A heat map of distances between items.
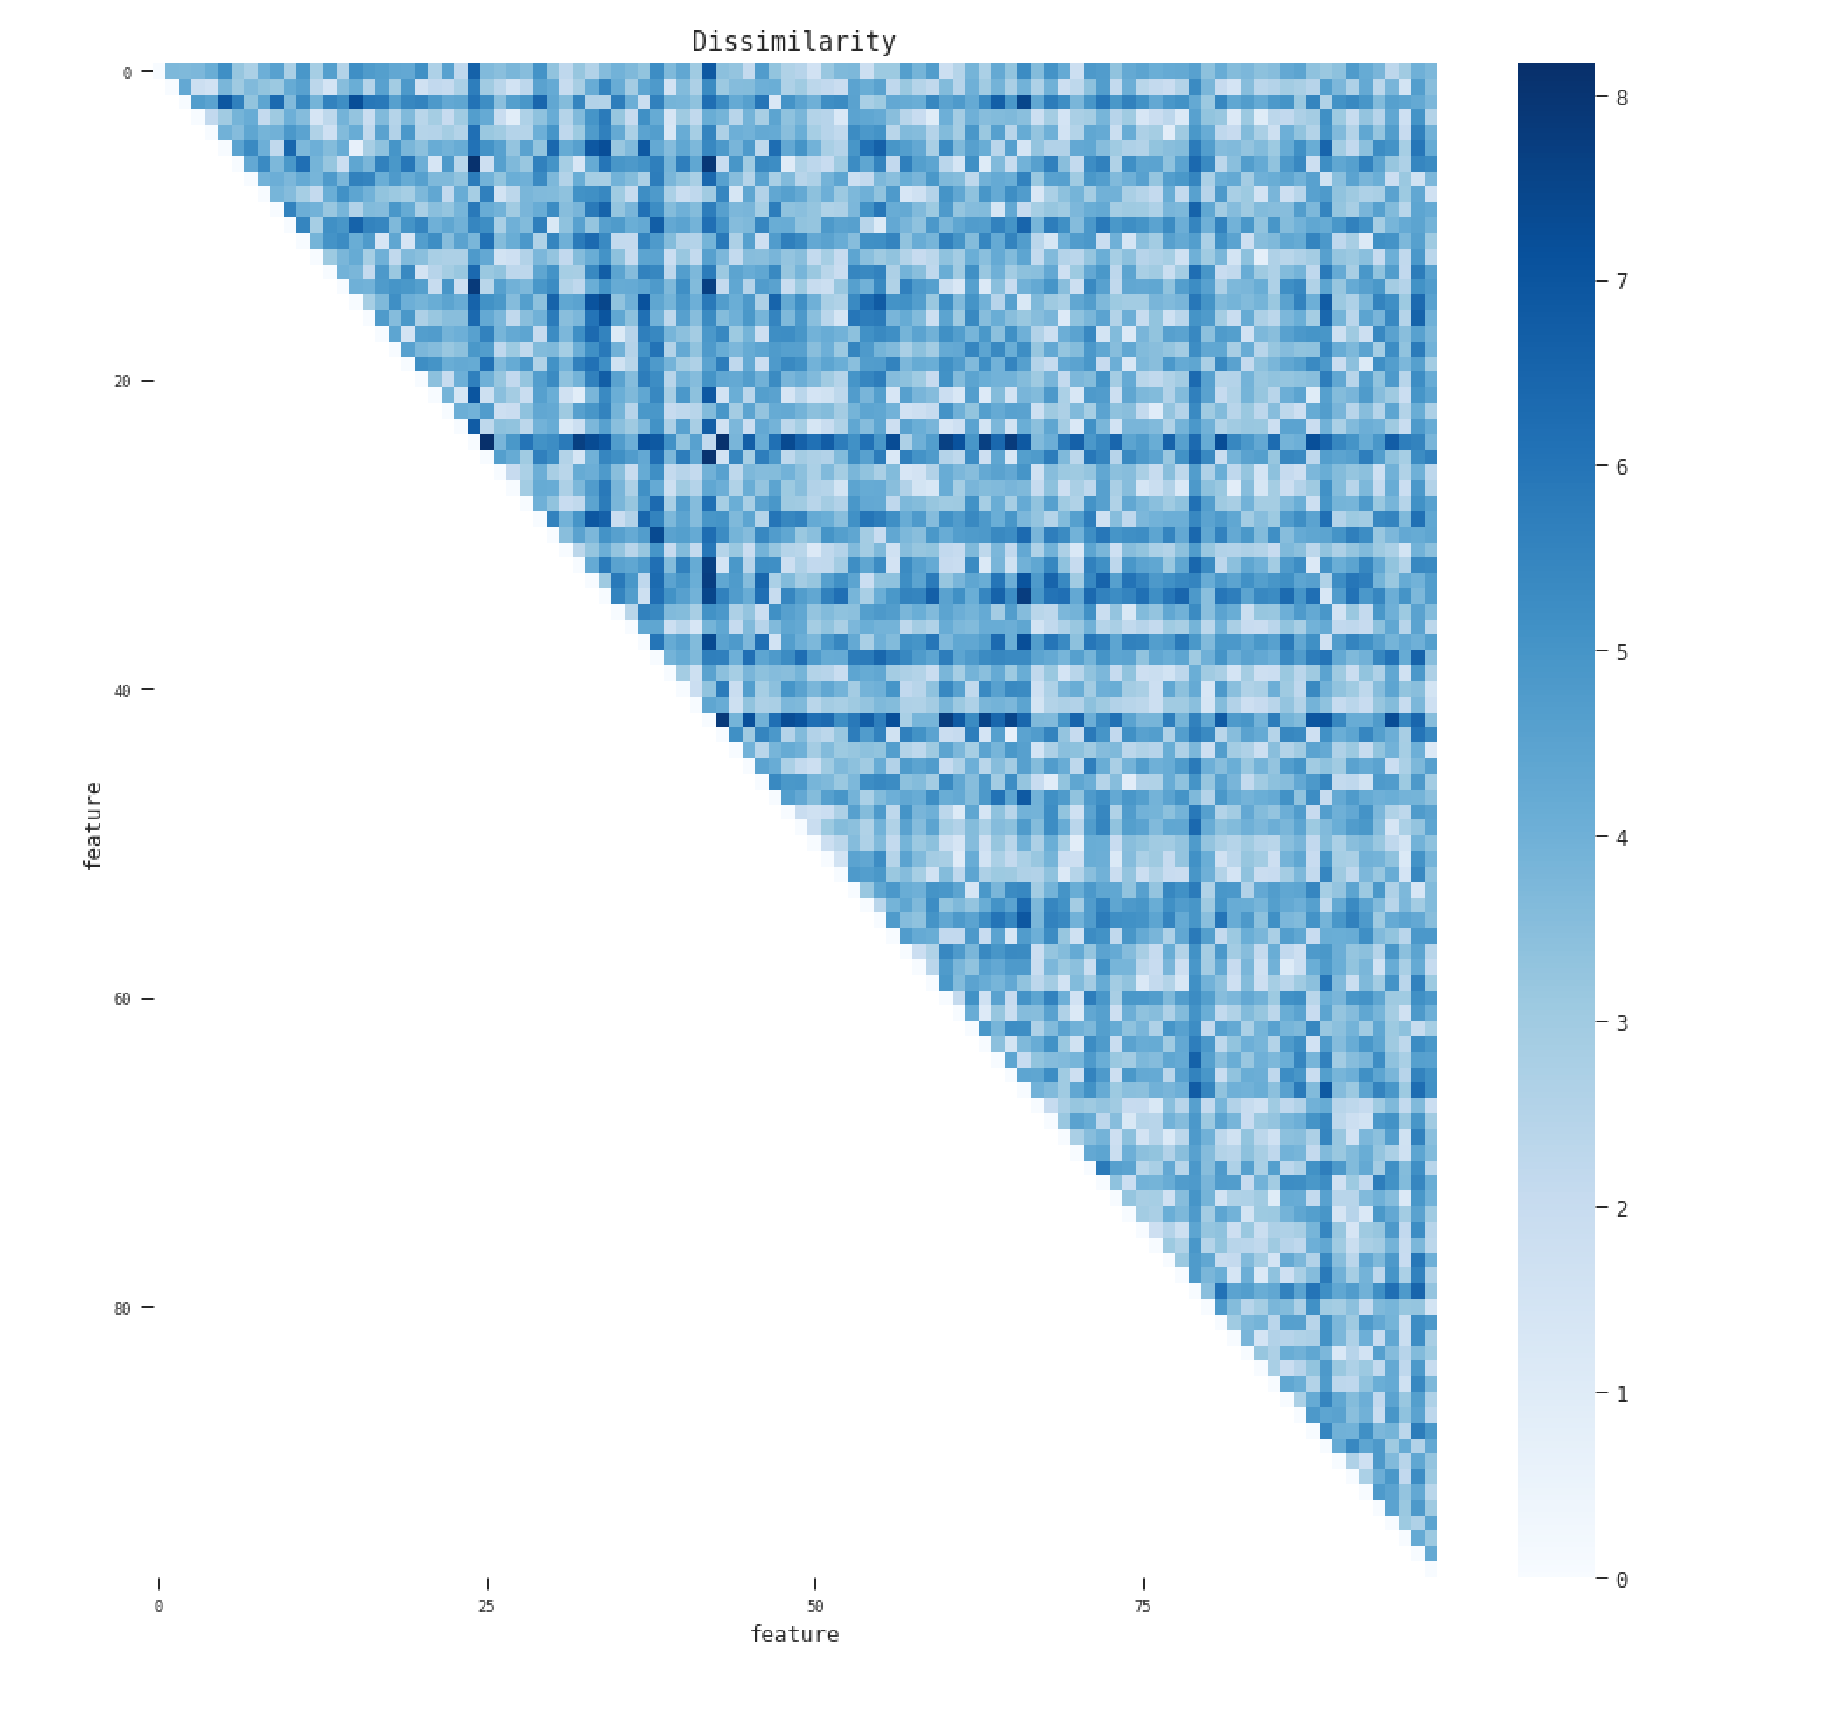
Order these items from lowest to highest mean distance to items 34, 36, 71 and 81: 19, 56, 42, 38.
56, 19, 38, 42
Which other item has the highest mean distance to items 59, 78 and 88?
34
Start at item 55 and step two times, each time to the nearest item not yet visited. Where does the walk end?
30
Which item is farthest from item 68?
33
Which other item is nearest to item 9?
64
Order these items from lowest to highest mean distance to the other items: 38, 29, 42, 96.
29, 96, 38, 42
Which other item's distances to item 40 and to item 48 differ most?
6
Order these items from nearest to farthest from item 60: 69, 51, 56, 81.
56, 51, 81, 69
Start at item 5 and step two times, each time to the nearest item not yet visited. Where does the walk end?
66
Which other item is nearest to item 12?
84
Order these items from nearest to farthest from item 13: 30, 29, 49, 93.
93, 49, 29, 30
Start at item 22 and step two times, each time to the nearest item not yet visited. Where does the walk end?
67
